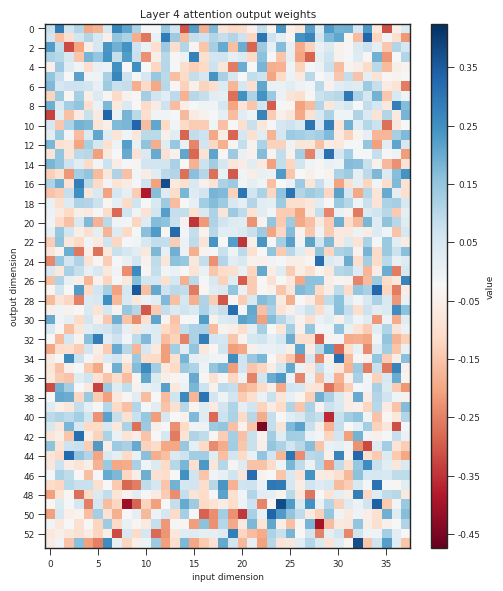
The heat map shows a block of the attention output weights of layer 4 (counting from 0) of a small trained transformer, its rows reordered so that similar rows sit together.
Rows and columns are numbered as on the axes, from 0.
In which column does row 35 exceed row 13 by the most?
15
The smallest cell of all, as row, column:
41, 22
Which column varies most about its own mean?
19
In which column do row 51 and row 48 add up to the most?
32
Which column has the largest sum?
25
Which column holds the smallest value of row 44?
26
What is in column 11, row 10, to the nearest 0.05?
0.2
